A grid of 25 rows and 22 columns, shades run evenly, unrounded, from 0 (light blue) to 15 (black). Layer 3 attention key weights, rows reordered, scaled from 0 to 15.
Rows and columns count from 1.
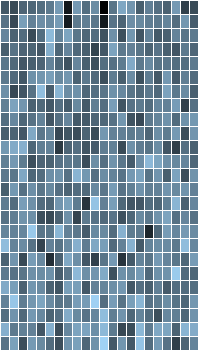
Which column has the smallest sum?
9
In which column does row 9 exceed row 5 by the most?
15
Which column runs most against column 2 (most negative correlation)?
7
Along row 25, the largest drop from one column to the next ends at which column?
16
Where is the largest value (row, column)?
1, 12
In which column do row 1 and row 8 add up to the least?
20
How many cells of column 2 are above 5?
16
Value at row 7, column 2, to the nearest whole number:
10
